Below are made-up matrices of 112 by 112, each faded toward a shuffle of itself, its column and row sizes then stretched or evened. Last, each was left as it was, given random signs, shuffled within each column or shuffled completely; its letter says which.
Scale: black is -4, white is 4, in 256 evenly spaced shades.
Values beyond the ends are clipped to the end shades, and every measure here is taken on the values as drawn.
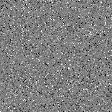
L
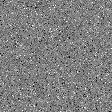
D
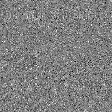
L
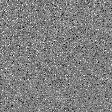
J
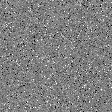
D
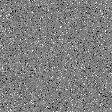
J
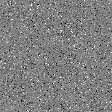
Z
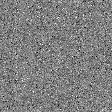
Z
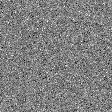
D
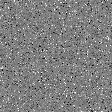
D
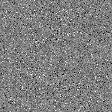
J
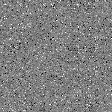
L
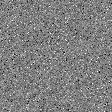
D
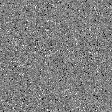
L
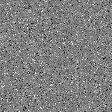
Z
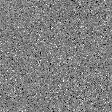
Z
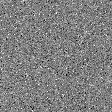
D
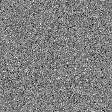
Z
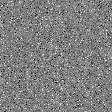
Z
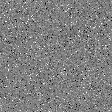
D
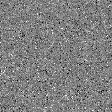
L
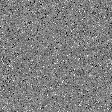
Z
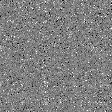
L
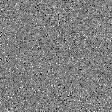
J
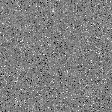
Z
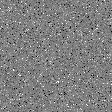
D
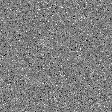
Z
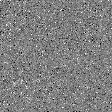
J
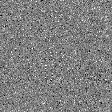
L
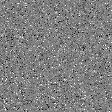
L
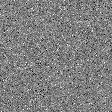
D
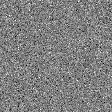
Z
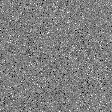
Z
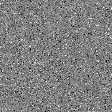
J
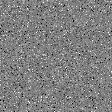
J
